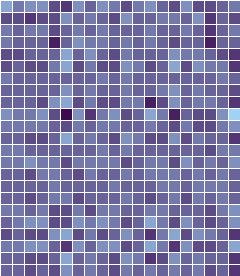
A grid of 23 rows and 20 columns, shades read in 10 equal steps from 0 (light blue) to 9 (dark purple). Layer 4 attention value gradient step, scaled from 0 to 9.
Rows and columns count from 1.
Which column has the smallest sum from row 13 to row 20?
14
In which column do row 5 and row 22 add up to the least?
6
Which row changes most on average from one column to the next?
10
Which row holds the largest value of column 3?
2
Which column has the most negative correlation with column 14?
12
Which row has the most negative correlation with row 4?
16
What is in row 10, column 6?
9
